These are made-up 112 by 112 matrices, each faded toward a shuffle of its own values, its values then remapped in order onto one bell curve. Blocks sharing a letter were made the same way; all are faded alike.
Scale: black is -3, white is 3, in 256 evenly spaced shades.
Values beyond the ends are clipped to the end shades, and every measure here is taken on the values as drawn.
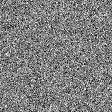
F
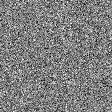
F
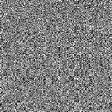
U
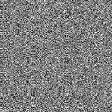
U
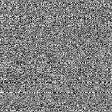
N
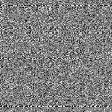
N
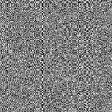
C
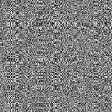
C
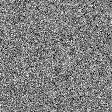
F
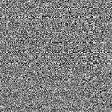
N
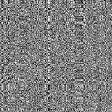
C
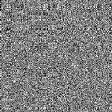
U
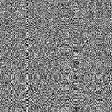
C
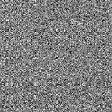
U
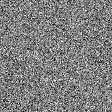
F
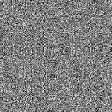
U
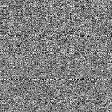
N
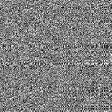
U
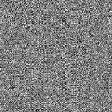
U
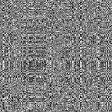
C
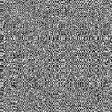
C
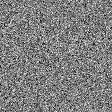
F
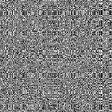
C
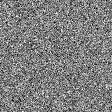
F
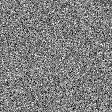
F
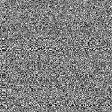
N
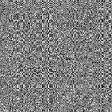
C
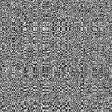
C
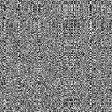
C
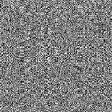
U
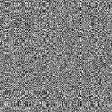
C
